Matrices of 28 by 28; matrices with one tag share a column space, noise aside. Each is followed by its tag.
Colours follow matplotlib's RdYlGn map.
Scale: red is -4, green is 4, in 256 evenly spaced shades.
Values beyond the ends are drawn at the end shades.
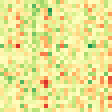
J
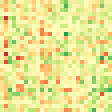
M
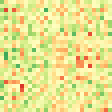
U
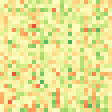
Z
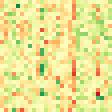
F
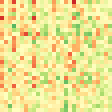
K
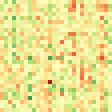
M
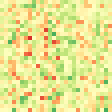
F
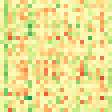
F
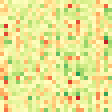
F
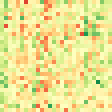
K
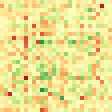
F
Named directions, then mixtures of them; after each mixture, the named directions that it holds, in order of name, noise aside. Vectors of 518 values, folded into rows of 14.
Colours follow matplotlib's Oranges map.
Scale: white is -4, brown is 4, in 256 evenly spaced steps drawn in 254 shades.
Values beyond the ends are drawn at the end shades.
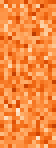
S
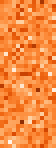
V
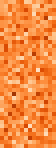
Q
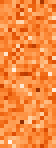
V.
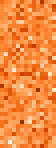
V.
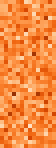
Q.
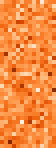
V.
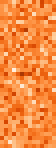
Q, V.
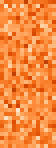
S.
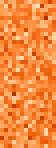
Q, S.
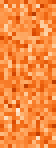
S.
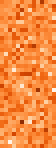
V.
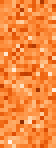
V.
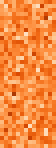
Q, S.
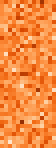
S, V.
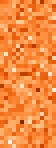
V.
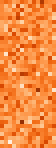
S, V.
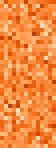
S.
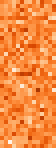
Q, V.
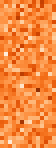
S, V.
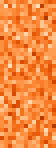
Q, S.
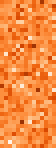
V.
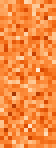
Q.
